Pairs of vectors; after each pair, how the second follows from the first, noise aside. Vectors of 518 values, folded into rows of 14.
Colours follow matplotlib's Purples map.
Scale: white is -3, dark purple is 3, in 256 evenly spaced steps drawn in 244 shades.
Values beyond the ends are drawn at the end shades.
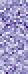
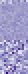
partly zeroed.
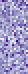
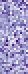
copied.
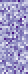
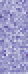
reversed, negated, shrunk.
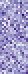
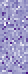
partly zeroed.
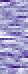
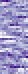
copied.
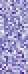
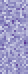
reversed, negated, shrunk.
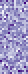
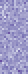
shrunk.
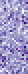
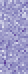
reversed, negated, shrunk.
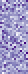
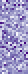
copied.
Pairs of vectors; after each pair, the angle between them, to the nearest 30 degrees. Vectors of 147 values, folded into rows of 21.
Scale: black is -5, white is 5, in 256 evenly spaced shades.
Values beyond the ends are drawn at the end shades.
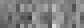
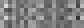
90 degrees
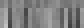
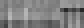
120 degrees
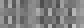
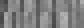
90 degrees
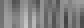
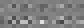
90 degrees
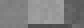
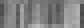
120 degrees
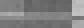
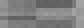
60 degrees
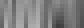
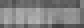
60 degrees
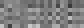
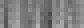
60 degrees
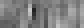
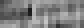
120 degrees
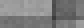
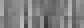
90 degrees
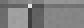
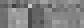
30 degrees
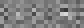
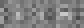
30 degrees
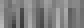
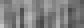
30 degrees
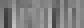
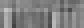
150 degrees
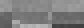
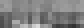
30 degrees
